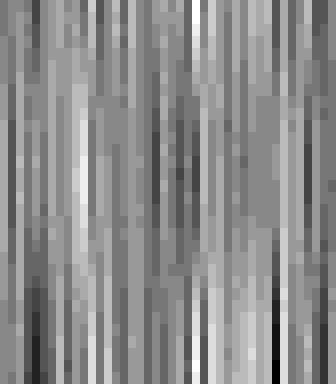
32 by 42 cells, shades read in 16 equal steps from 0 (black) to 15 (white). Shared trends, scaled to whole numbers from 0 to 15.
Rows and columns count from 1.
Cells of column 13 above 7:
18
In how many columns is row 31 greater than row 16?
20
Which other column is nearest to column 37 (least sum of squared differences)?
13
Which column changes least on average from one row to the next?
19
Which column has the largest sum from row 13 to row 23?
11
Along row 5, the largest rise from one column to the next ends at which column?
25
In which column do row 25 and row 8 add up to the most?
36
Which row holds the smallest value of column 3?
1
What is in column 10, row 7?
10
